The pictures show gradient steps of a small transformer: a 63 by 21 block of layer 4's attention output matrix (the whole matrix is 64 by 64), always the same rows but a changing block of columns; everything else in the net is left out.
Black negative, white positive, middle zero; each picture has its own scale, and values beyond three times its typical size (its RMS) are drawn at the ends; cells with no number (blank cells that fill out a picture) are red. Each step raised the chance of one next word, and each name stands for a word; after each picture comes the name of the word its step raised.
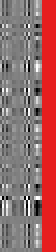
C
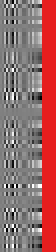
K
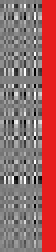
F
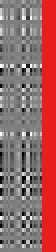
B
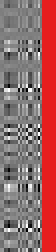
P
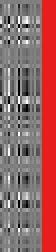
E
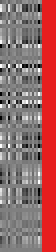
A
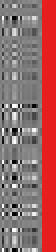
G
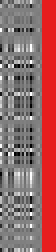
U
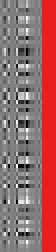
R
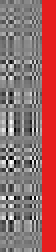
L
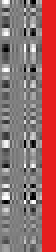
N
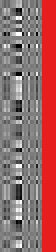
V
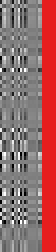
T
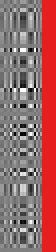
P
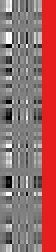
A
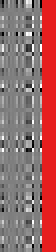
N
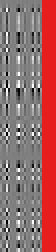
P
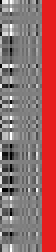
B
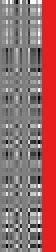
K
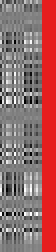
U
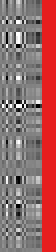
A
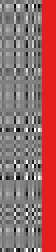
G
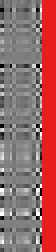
B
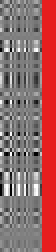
U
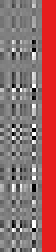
P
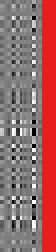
L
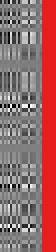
K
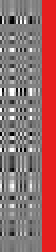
E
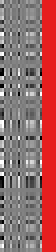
F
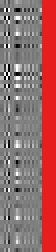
V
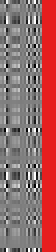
G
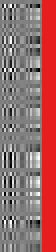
T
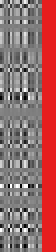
K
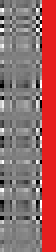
V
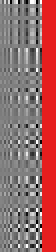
K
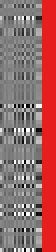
G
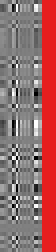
L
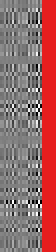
R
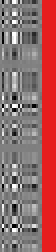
K
